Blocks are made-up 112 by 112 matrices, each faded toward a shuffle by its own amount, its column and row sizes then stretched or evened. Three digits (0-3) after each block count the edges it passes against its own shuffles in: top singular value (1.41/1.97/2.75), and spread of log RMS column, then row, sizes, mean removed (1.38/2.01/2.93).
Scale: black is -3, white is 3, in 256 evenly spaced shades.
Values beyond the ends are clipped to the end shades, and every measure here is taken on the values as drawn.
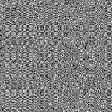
3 1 1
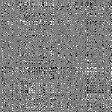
2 3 3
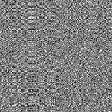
3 1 2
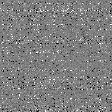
1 2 3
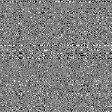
2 2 3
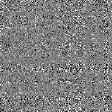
1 3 3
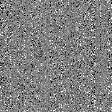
0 3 0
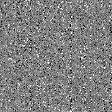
0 2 0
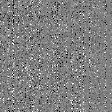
1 3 1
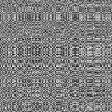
3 1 3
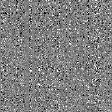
0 3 2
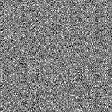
2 1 0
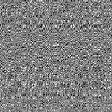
3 1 2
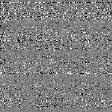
1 2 3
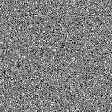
1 0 0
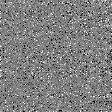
0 2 2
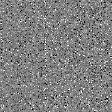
1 2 0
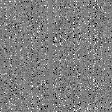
1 3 1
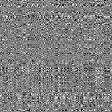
3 1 3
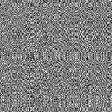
3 2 0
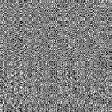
3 2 0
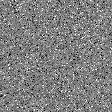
0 0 0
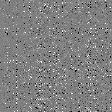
1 3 2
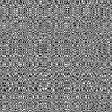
3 1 3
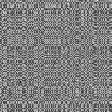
3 2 2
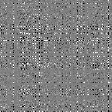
2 3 3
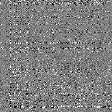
2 2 3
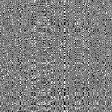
3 3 1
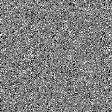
1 2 0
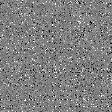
0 2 2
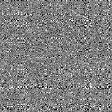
2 2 3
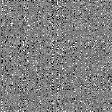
1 3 2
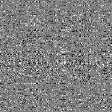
2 1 3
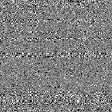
2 1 3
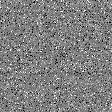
0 0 1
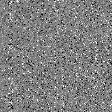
0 2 0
